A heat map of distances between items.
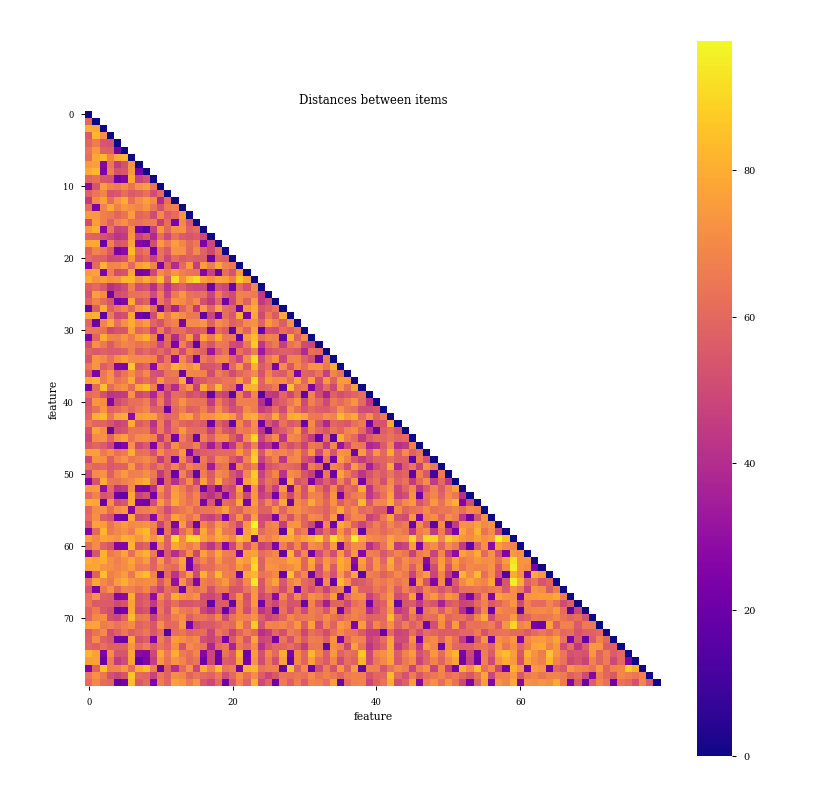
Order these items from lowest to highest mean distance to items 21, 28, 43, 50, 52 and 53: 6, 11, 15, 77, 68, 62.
68, 15, 11, 77, 62, 6
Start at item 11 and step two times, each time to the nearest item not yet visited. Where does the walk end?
41
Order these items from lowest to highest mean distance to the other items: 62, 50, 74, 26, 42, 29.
26, 50, 74, 29, 62, 42
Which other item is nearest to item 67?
69
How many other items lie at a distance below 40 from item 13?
4
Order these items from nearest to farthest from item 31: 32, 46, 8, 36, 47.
32, 36, 46, 47, 8
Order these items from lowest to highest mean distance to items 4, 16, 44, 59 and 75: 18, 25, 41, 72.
18, 25, 72, 41
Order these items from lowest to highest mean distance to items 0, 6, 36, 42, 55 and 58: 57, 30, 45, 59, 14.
45, 57, 30, 14, 59
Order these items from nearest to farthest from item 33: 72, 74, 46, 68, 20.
74, 20, 68, 46, 72
